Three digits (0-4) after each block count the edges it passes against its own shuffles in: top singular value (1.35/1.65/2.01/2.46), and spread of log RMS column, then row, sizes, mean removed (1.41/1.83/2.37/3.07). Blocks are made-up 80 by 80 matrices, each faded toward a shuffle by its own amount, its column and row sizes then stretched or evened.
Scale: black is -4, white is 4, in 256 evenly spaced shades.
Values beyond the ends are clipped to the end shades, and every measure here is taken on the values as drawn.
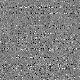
1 1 3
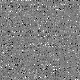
2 1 2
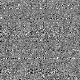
1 1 3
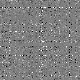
1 3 3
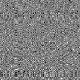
4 1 2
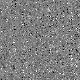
0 2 0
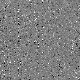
0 2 0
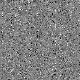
0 2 1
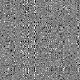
4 3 1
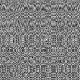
4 0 3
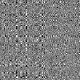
4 3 2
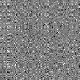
4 2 0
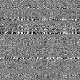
4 0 4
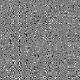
4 3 2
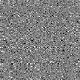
3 0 2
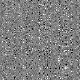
2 3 1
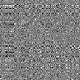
4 0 3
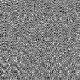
4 1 0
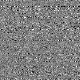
0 0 4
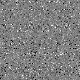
1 0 2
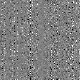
2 4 0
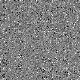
1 2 0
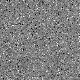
0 1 0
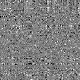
3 0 3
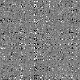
2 3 3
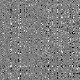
3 4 2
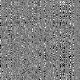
3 4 0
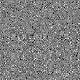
3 0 2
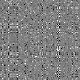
4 3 1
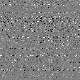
2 0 4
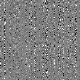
2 4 0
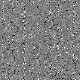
0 3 0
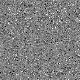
0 1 1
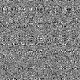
3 0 3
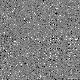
1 1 1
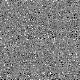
1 1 2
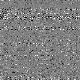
3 0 4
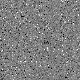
0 1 0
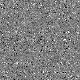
0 1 2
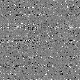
2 1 3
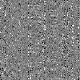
2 3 0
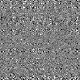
3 2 4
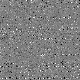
1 0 2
